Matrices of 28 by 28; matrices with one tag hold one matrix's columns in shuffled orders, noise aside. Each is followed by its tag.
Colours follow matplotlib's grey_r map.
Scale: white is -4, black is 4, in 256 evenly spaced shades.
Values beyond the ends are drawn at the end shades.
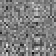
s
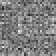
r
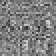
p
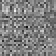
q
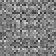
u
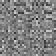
u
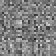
p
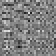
u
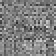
p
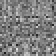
s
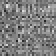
q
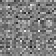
u
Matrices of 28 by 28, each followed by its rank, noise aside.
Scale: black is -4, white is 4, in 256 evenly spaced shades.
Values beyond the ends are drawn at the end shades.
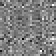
five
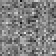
six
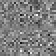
five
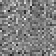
six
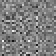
four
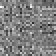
five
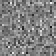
six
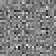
four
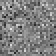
eight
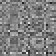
four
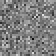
eight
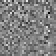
six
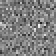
eight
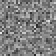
eight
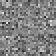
eight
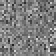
eight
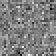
eight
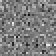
seven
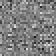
five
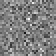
eight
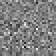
five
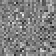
seven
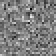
seven
